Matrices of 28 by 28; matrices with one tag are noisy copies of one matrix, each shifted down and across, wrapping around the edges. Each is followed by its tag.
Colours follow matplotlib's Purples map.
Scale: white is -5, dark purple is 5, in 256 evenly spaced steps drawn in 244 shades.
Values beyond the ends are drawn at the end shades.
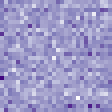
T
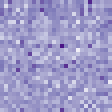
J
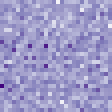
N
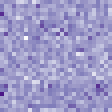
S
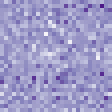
N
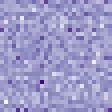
T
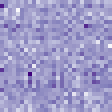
J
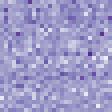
J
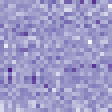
J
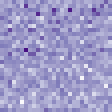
N
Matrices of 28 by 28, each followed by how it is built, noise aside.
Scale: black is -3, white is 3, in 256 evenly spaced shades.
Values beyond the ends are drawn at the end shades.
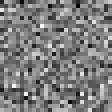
repeating columns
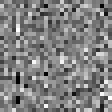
uneven columns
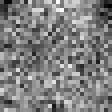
smooth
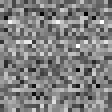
repeating columns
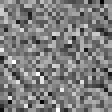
Toeplitz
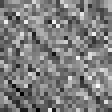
Toeplitz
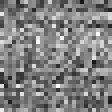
blocks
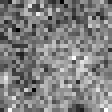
smooth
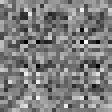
low rank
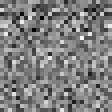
repeating columns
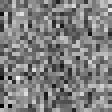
blocks
